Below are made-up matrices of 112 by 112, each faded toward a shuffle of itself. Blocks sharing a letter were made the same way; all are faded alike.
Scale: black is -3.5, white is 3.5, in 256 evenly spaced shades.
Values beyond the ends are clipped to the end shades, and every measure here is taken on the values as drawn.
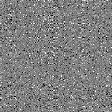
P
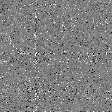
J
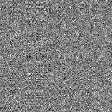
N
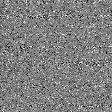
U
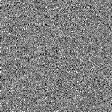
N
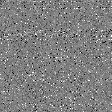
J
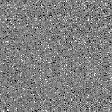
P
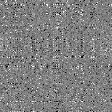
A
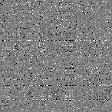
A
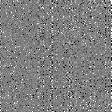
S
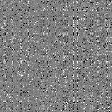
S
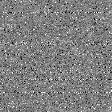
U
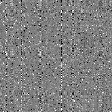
S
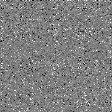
J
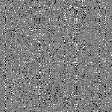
S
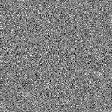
N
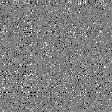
A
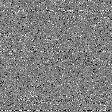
U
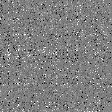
J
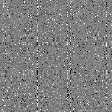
S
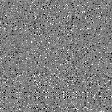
A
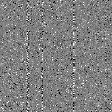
S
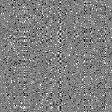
S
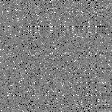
A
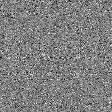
U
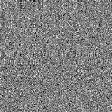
N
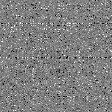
A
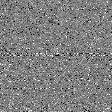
U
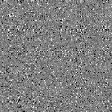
A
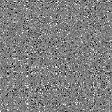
P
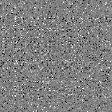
A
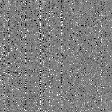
S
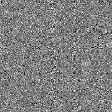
N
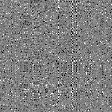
S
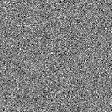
N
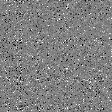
J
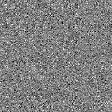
N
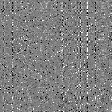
S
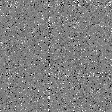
J
